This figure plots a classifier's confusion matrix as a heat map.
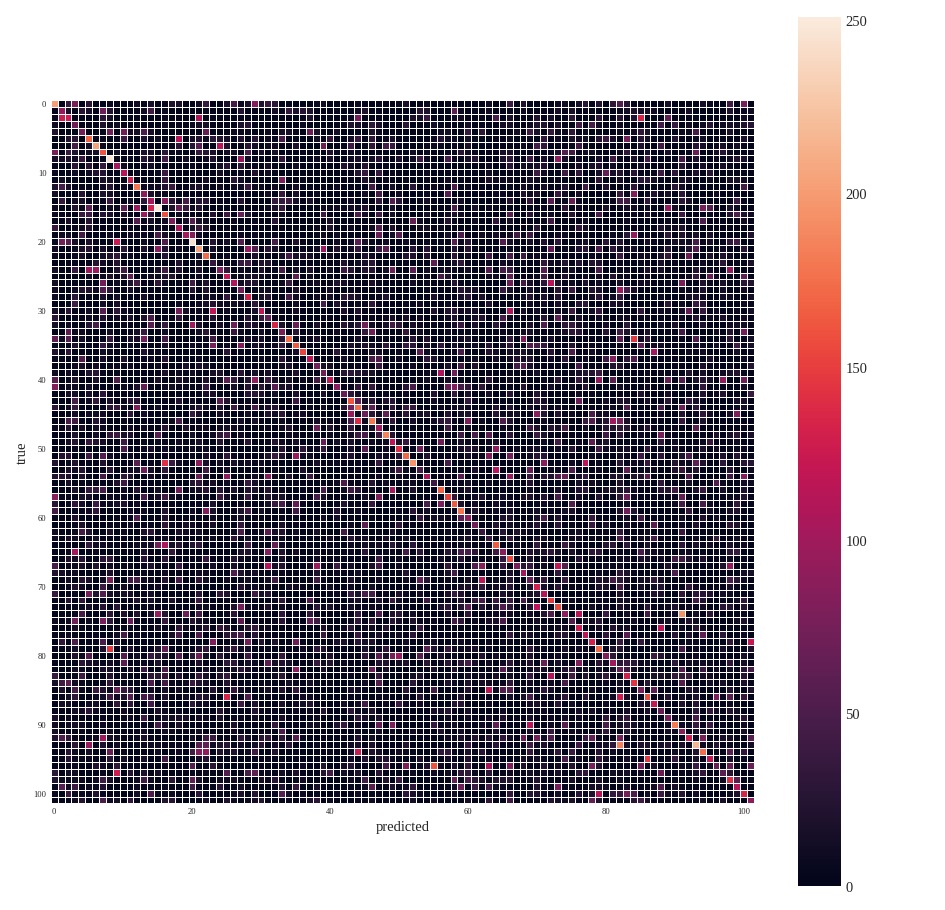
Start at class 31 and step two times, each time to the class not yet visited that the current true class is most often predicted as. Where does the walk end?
70
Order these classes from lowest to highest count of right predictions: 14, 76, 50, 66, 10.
14, 10, 76, 50, 66
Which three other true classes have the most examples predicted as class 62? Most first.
69, 67, 72
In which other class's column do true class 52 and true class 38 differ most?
16
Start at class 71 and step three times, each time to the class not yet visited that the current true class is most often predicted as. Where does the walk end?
47
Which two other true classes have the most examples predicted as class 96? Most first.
86, 55
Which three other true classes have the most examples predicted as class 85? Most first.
2, 96, 35
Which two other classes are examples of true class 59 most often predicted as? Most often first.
22, 83
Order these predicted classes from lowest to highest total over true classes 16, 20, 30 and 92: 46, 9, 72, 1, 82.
46, 72, 82, 1, 9
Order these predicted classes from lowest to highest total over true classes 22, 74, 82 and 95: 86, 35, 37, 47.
37, 47, 35, 86
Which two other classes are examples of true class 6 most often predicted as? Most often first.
24, 39
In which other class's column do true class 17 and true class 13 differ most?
84
